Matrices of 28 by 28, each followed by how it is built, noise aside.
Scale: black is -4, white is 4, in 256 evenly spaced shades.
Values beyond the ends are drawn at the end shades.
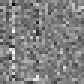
uneven columns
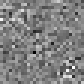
block diagonal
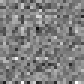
low rank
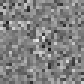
block diagonal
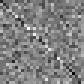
diagonal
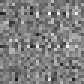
low rank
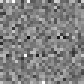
uneven rows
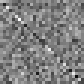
diagonal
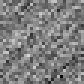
Hankel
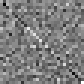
diagonal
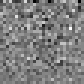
uneven rows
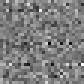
uneven rows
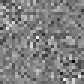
block diagonal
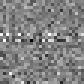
uneven rows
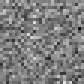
noise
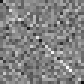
diagonal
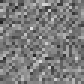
Hankel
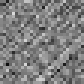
Hankel
